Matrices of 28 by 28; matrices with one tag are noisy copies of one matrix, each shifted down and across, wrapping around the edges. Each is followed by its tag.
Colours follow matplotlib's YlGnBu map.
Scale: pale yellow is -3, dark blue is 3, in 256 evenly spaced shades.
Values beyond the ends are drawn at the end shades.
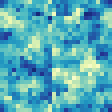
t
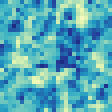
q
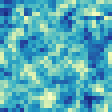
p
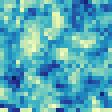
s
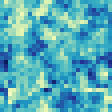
s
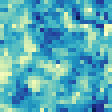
s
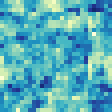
q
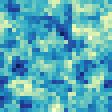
t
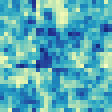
q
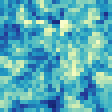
s
